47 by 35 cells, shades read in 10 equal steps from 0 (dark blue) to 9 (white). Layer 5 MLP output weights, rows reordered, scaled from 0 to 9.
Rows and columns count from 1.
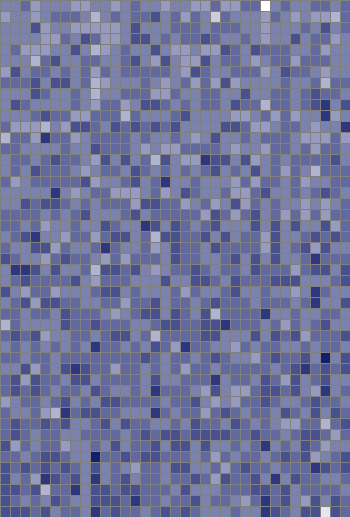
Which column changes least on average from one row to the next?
18
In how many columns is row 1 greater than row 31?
23
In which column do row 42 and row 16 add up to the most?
32
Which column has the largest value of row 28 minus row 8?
4
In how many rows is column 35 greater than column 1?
11
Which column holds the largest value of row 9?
10
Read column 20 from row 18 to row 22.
3 4 3 4 3
